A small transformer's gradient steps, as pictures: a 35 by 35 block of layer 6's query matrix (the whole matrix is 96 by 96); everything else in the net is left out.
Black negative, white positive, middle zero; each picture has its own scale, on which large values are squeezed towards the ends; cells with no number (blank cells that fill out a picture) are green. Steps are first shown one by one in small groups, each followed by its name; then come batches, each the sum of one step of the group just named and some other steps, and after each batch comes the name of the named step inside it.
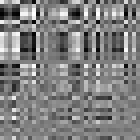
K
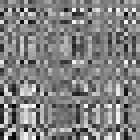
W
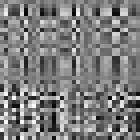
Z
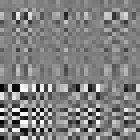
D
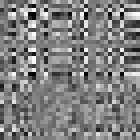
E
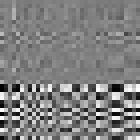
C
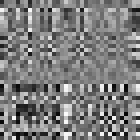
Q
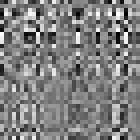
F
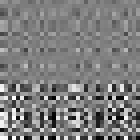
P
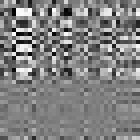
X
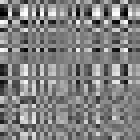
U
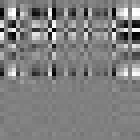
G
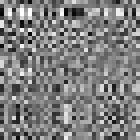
Q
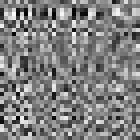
G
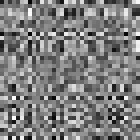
P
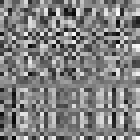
X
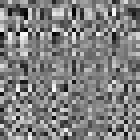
Q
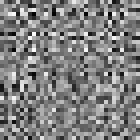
E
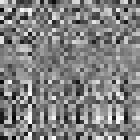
X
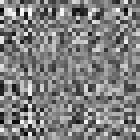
D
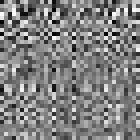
W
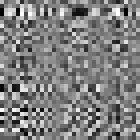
D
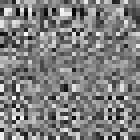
P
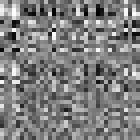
G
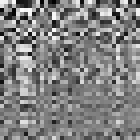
X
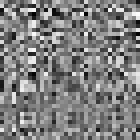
E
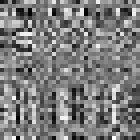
Z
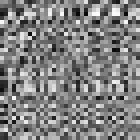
U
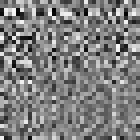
F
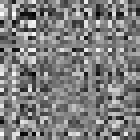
E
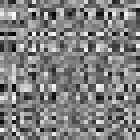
E
